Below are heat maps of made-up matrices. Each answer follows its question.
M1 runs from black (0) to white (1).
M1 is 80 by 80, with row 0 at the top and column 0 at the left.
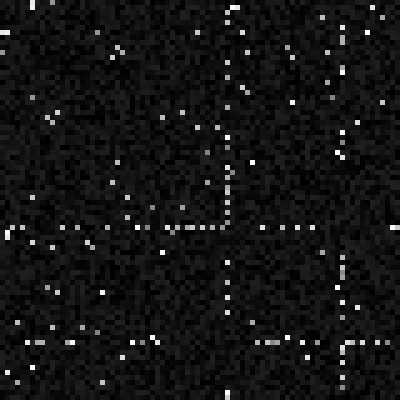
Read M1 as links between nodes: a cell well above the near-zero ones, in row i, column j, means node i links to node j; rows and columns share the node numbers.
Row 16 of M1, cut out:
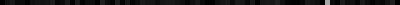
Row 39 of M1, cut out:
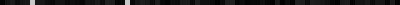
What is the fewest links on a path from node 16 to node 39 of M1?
5
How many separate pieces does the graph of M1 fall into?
4
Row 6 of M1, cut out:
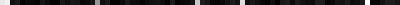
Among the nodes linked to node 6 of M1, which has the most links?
node 1
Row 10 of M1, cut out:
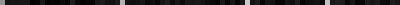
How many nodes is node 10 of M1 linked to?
4
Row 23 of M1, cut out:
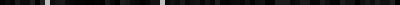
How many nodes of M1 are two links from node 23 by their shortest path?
2
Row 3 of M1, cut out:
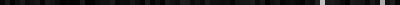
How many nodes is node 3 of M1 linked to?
2
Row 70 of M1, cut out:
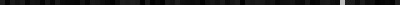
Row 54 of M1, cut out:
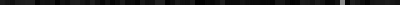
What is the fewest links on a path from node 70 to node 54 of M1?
2
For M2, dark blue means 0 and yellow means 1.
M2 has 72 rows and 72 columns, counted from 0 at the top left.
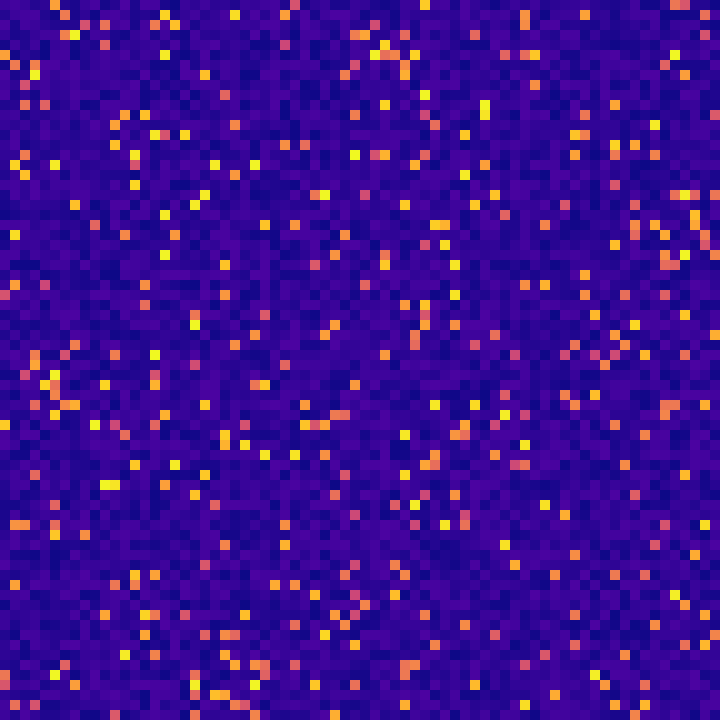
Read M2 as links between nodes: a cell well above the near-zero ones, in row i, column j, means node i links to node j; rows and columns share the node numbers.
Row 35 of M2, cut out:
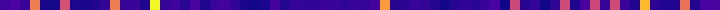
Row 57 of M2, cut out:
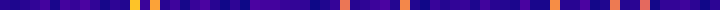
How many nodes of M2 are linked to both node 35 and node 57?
3
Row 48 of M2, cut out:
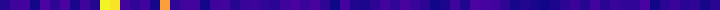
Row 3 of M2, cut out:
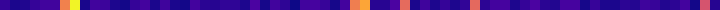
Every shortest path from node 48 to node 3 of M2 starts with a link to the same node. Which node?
node 11
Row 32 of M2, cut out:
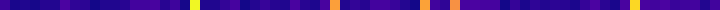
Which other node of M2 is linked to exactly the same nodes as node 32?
node 49
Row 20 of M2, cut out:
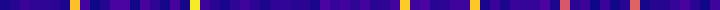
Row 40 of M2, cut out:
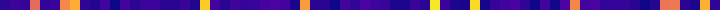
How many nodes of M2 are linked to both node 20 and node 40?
2
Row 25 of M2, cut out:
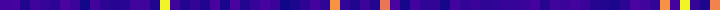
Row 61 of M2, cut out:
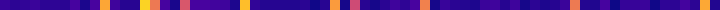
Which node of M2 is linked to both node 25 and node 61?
node 33
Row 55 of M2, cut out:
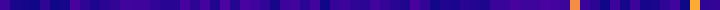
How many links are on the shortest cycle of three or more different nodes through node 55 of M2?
6
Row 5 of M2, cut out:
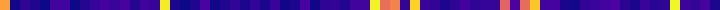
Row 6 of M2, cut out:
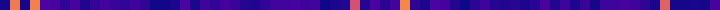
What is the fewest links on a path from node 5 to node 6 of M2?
3
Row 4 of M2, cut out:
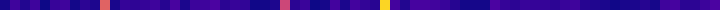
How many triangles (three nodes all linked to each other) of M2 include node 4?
1
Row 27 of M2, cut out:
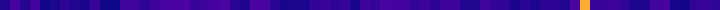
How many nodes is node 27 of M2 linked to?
1
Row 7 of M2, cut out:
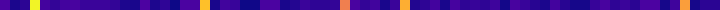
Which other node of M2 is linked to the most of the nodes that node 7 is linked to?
node 47
